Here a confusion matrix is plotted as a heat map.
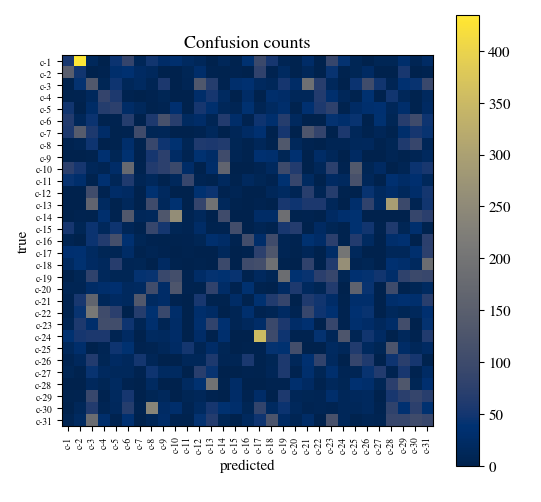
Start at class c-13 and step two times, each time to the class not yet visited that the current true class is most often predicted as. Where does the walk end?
c-29
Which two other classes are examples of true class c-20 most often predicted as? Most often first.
c-25, c-10
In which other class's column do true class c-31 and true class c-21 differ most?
c-7
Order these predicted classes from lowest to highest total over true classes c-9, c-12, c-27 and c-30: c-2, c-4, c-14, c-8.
c-2, c-4, c-14, c-8
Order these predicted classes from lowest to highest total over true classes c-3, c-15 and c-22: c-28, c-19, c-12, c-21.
c-28, c-19, c-12, c-21
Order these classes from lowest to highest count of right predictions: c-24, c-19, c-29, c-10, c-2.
c-2, c-29, c-10, c-24, c-19
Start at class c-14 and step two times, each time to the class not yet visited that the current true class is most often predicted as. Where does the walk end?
c-6
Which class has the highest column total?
c-3
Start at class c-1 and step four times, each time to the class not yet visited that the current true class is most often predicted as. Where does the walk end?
c-18
